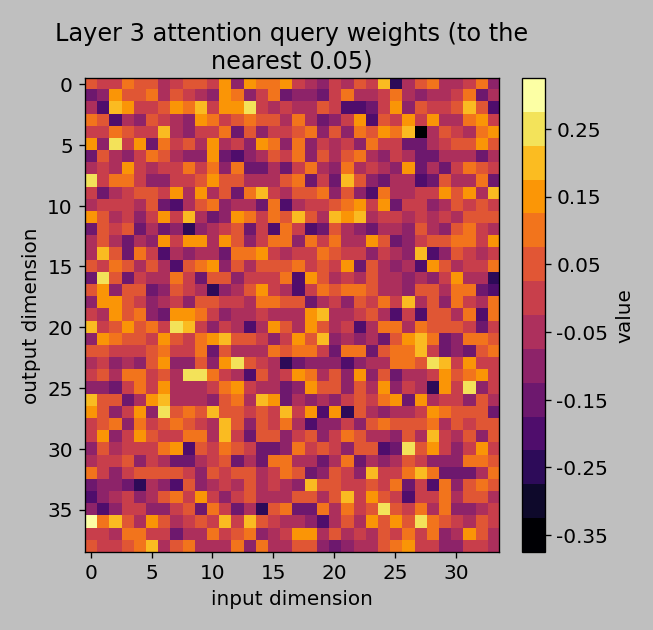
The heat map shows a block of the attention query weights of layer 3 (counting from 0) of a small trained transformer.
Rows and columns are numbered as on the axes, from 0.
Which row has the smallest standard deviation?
37
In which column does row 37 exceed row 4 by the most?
27
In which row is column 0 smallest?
34
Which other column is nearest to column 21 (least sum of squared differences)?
15
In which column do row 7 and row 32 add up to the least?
29
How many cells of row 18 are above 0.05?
8
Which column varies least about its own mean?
30
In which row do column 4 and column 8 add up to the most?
24
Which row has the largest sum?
36
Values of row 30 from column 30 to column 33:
-0.1 0 0.15 0
